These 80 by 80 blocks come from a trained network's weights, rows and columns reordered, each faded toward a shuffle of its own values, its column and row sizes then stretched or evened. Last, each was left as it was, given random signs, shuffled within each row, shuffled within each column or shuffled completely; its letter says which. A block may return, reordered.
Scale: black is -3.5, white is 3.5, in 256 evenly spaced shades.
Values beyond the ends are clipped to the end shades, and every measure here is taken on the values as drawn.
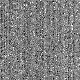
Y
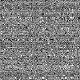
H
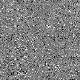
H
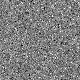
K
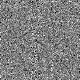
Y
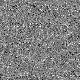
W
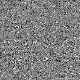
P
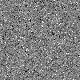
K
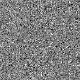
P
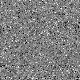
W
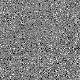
P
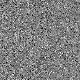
Y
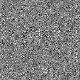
P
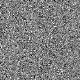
Y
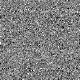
P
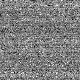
W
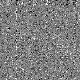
H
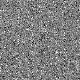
Y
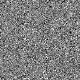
P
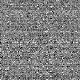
H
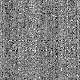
H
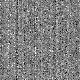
Y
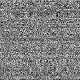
H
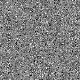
P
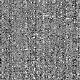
H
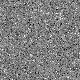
K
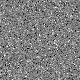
K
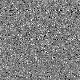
W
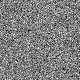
K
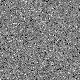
K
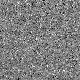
K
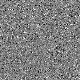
W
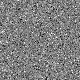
K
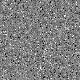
Y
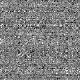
H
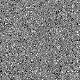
P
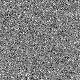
K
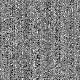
Y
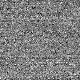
W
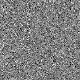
Y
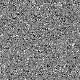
W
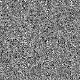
P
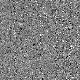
Y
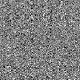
H
